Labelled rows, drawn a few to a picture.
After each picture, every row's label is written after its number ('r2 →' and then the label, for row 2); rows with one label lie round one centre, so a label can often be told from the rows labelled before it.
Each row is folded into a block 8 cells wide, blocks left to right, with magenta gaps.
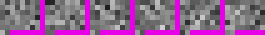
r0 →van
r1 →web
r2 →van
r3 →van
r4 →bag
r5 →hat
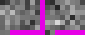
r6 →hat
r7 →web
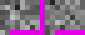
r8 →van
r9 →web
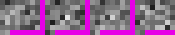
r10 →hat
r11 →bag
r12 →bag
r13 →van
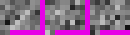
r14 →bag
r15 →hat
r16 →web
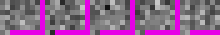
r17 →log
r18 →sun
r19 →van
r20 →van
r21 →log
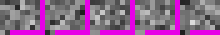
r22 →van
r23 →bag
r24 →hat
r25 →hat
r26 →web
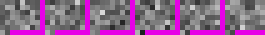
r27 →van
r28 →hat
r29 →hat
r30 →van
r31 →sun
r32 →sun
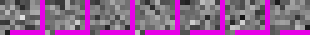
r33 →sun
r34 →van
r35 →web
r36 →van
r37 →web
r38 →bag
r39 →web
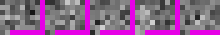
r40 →log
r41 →web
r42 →bag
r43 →hat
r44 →bag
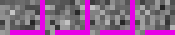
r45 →hat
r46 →log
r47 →hat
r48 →hat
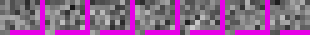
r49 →log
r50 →hat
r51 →hat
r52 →hat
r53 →bag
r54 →van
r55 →web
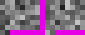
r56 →sun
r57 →van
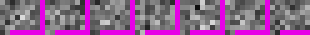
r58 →bag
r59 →hat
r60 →web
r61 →log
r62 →van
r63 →bag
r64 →sun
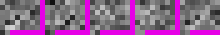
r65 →bag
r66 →web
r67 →sun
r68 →hat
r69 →bag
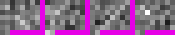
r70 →log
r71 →hat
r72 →bag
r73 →hat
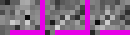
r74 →web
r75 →bag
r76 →bag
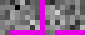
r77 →van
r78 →hat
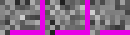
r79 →sun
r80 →sun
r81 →hat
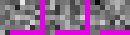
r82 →van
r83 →log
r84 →web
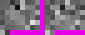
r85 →van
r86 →van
